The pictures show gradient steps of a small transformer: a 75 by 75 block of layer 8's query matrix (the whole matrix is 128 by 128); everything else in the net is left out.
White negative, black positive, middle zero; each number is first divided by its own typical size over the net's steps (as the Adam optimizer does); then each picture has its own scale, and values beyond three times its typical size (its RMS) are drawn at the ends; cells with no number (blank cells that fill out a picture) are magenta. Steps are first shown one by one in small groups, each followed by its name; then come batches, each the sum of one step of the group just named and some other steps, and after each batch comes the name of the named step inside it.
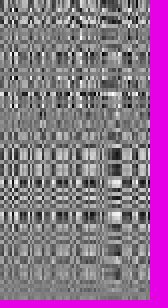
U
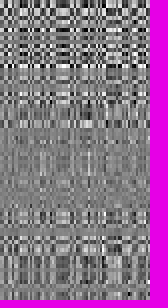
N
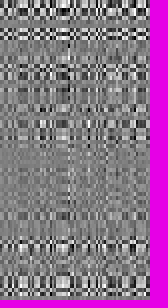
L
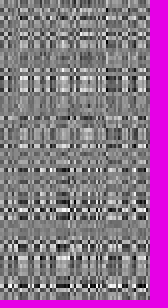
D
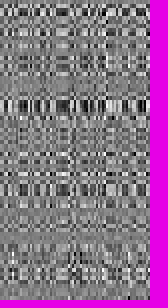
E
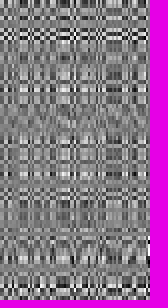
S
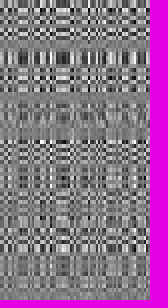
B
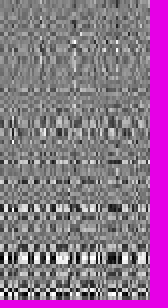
D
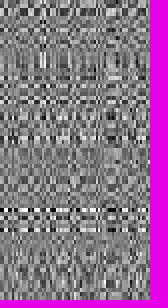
L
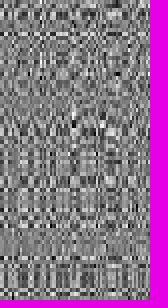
B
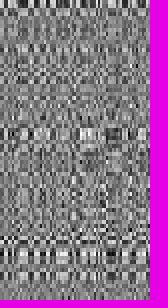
S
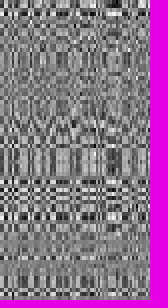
U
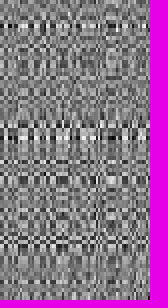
D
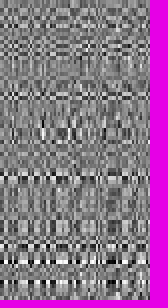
N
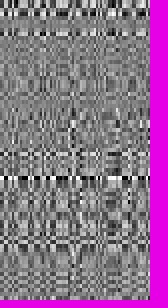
D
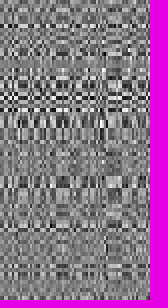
B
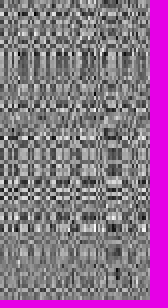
U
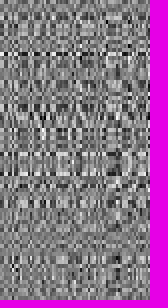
E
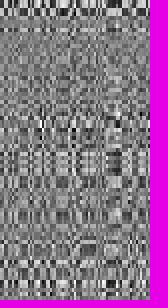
L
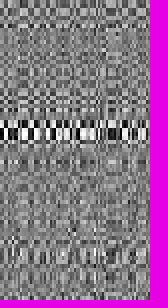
N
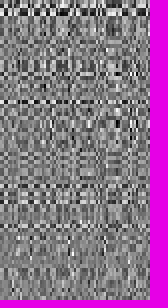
L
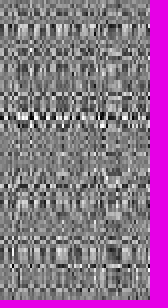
E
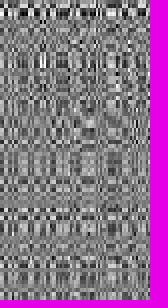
L
